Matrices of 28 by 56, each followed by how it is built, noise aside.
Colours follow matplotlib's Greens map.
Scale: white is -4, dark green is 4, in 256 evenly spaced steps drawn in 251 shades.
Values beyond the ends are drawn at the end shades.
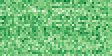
blocks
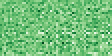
low rank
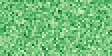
noise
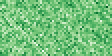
Toeplitz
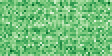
blocks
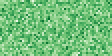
noise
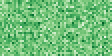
blocks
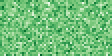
repeating columns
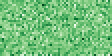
uneven rows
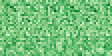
repeating columns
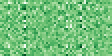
low rank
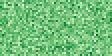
noise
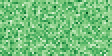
repeating columns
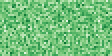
repeating columns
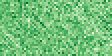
Toeplitz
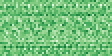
repeating columns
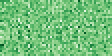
low rank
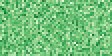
noise
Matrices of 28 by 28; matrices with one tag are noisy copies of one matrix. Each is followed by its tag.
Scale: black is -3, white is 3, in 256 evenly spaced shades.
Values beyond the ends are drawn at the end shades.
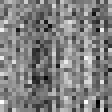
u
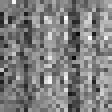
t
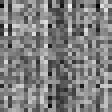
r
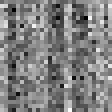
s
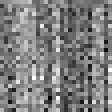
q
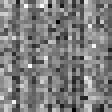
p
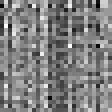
r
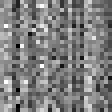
p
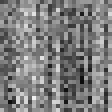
q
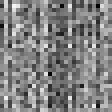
r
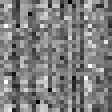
p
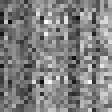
t
